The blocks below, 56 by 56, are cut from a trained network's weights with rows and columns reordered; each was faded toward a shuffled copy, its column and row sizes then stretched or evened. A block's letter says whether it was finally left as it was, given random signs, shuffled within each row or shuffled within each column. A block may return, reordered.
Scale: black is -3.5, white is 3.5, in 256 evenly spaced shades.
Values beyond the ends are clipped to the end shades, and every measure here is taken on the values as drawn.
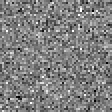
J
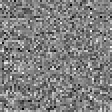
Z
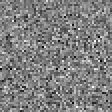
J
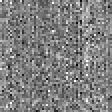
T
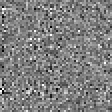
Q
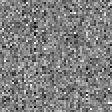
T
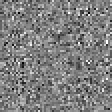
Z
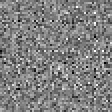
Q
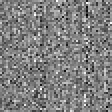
T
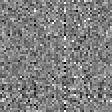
Z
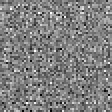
Z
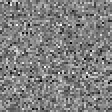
J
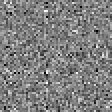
Q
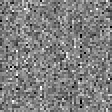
T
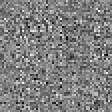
Z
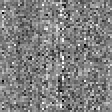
T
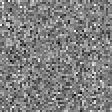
T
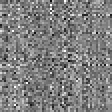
Z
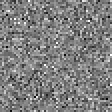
J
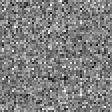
Q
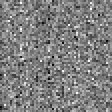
T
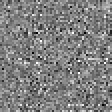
Q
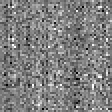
Z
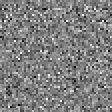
J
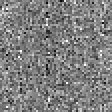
T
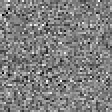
Q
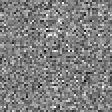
Z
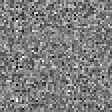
Q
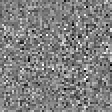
Q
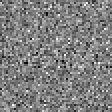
J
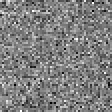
J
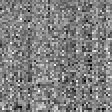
Z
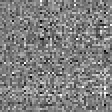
Z
